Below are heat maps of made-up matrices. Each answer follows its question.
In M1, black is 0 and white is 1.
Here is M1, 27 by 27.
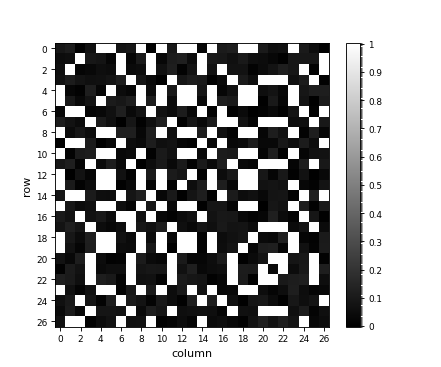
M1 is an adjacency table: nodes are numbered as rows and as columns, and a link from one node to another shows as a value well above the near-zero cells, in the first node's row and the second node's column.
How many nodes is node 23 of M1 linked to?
9
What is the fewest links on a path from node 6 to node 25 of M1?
3
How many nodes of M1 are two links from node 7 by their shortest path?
5
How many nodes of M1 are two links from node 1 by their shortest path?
2
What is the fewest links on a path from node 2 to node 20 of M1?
3
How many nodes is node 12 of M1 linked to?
9
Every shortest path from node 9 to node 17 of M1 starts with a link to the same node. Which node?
node 16
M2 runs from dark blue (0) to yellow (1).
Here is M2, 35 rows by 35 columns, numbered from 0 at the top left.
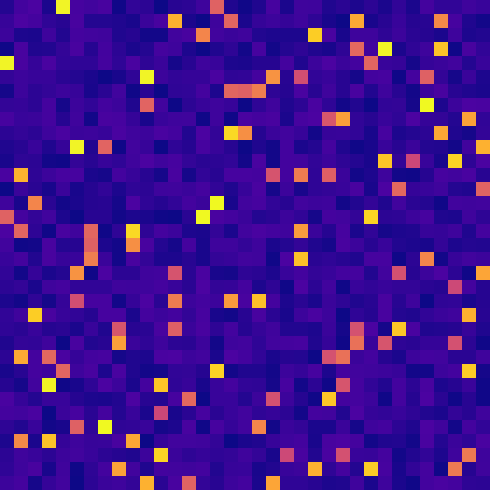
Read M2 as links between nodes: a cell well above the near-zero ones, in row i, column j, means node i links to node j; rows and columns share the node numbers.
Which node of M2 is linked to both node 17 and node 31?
node 9
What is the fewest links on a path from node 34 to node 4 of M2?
7
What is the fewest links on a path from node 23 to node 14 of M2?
5
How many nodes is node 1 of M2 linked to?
4
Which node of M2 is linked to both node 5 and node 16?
node 21
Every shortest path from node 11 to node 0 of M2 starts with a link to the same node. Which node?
node 32
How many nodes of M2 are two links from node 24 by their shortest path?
6
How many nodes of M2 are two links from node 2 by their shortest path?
2
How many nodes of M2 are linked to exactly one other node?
2
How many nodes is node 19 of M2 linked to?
4
